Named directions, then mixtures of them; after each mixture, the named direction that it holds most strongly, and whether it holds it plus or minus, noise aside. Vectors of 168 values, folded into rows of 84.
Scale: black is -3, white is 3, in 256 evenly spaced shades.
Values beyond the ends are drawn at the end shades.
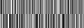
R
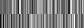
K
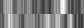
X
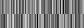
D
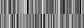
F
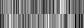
X, plus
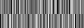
R, minus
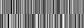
R, minus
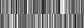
F, minus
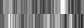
X, plus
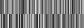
R, plus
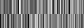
K, plus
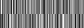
R, minus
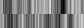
X, minus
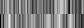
X, plus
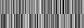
D, plus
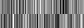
D, plus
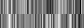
F, plus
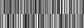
D, minus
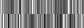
K, minus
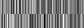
D, plus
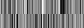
F, plus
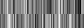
F, plus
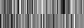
K, plus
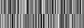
F, plus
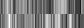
X, plus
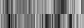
X, minus
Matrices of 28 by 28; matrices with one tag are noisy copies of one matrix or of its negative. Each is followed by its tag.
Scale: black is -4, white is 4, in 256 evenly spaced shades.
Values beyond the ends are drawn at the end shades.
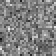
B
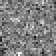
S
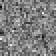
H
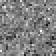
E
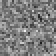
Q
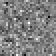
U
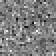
Q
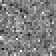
H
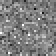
H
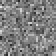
H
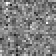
U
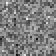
U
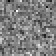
B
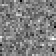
E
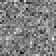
E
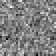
E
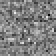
Q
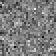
H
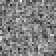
B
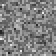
H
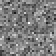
U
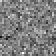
E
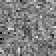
B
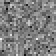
U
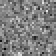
S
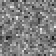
E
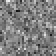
B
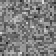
S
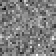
E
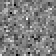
U
